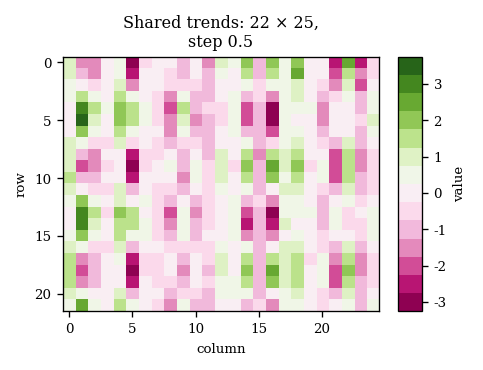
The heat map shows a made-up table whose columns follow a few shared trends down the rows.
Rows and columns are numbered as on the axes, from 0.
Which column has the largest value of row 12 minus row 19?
1
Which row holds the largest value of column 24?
5
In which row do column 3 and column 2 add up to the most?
4
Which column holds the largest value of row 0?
22
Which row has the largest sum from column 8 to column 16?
9
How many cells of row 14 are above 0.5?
5
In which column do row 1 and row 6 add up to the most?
18
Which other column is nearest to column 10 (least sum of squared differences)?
20
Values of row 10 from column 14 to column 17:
1.5 -1 2 0.5
